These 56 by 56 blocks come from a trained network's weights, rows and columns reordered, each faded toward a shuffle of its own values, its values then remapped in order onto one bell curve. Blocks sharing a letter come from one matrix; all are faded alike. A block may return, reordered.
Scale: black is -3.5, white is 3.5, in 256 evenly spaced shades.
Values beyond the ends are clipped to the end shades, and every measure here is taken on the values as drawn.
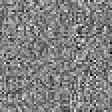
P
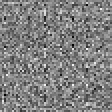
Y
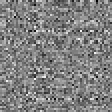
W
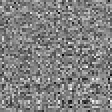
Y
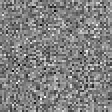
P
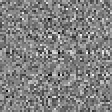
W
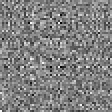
W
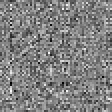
Y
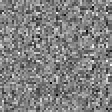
Y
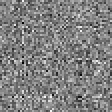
W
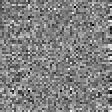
Y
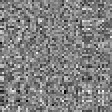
Y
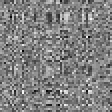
Y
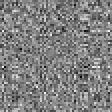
Y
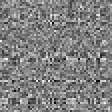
W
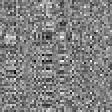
Y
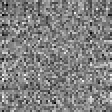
Y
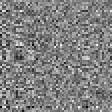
Y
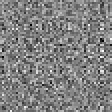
Y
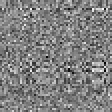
W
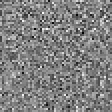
P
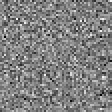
P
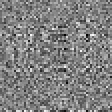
W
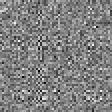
Y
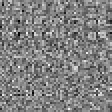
W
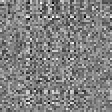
Y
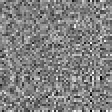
W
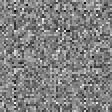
Y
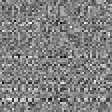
W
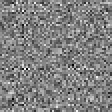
W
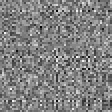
W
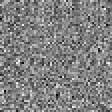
P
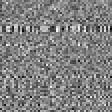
W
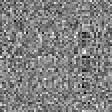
W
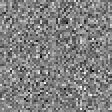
P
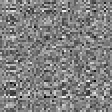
Y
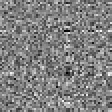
W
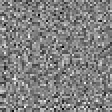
P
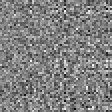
Y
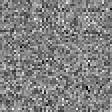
P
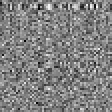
W
